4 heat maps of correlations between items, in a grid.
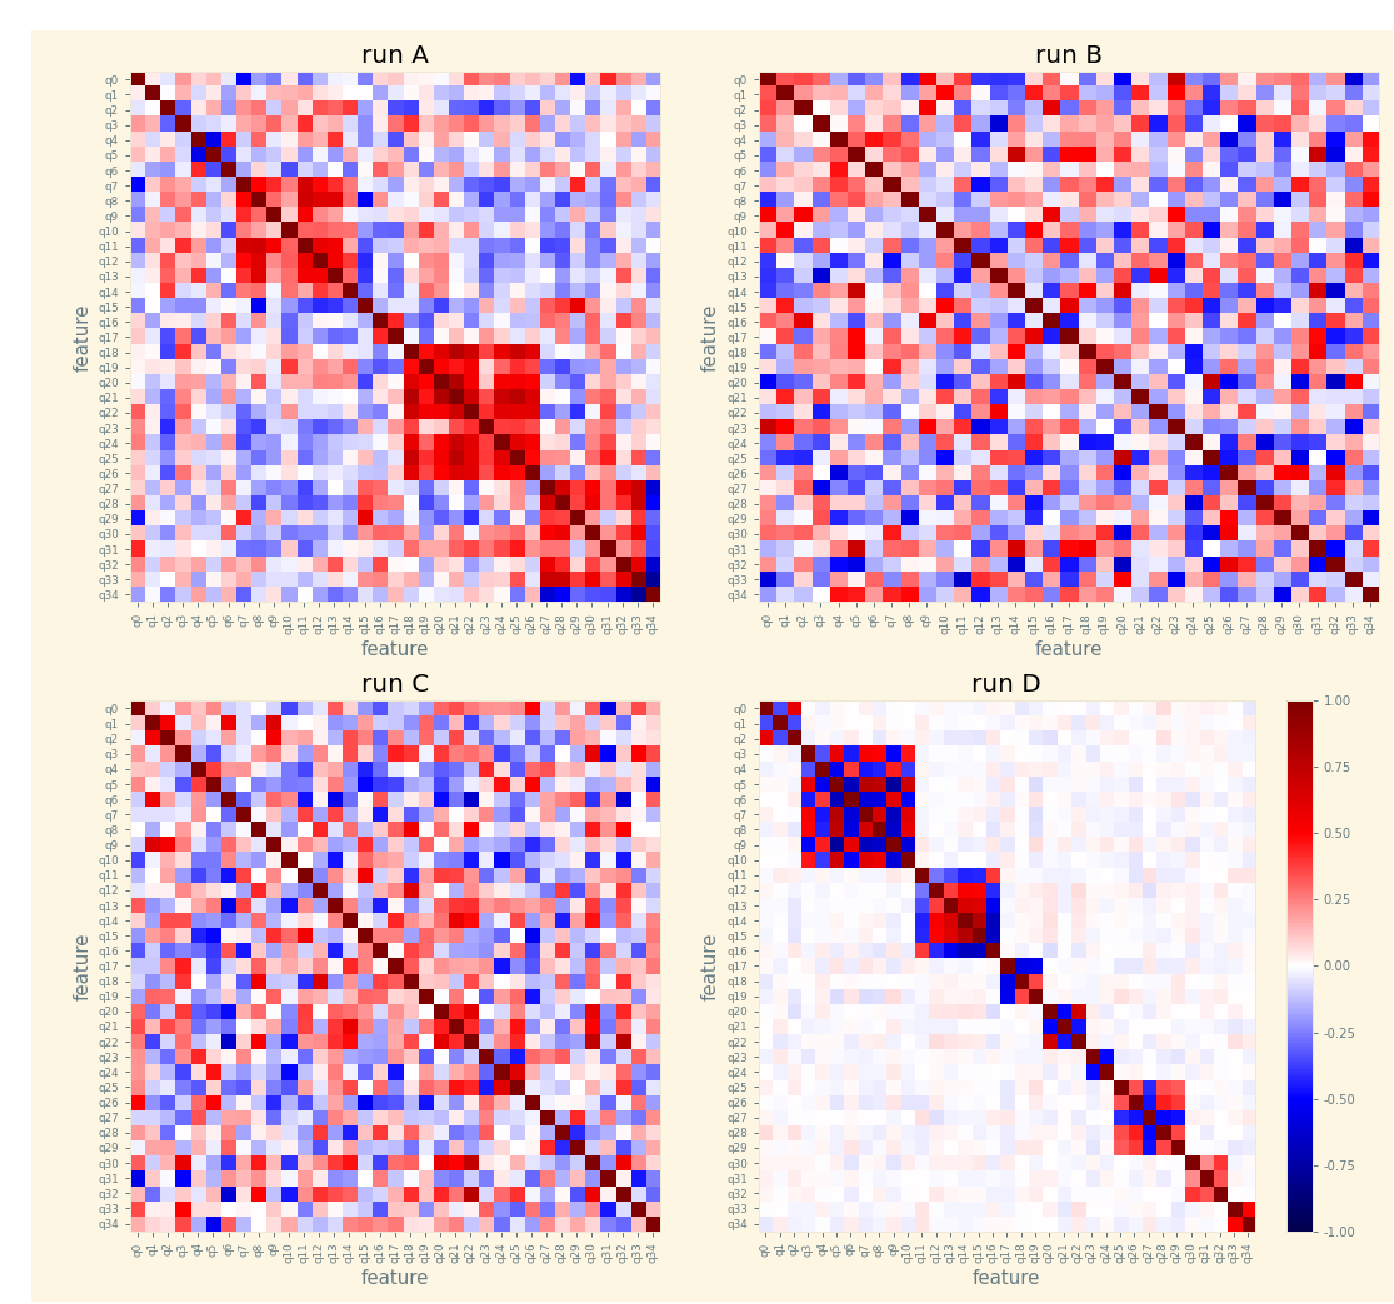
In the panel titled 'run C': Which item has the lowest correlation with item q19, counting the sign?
q26
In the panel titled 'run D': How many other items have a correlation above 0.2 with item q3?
4
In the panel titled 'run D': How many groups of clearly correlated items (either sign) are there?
9
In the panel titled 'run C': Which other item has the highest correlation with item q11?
q15
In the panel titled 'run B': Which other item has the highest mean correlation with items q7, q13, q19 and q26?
q30
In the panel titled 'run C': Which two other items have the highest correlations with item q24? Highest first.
q25, q5
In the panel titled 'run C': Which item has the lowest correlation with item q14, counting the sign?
q28
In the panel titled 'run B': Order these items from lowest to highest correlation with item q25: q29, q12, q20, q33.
q12, q29, q33, q20
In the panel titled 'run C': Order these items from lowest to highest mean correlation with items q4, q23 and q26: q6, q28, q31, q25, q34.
q25, q31, q34, q6, q28
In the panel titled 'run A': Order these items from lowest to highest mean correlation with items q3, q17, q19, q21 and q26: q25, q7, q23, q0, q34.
q7, q34, q0, q23, q25
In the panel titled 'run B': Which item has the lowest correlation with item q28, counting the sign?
q24
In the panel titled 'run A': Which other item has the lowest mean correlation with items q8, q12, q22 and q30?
q15
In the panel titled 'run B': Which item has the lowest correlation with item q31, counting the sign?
q32
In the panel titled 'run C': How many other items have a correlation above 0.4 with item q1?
3
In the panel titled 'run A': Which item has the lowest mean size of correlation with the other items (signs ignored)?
q1
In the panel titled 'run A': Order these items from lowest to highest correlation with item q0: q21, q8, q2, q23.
q8, q2, q21, q23
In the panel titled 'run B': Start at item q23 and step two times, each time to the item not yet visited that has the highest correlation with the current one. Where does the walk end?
q9
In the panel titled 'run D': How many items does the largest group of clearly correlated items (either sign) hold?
8
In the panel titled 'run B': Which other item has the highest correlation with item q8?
q34
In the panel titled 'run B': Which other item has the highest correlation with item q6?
q4
